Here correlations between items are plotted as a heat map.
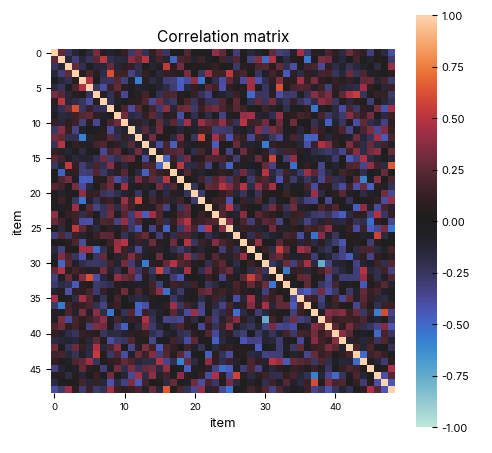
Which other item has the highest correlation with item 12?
21
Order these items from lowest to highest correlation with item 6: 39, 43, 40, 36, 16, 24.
36, 24, 40, 16, 39, 43
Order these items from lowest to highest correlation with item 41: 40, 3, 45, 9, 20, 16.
9, 3, 16, 45, 20, 40
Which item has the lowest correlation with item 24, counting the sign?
45
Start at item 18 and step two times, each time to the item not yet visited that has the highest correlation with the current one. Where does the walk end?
48
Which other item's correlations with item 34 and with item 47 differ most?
37
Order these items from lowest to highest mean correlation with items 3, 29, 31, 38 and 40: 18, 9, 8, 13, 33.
33, 18, 9, 8, 13
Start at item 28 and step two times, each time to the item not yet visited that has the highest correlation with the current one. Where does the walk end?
5
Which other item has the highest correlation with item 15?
31
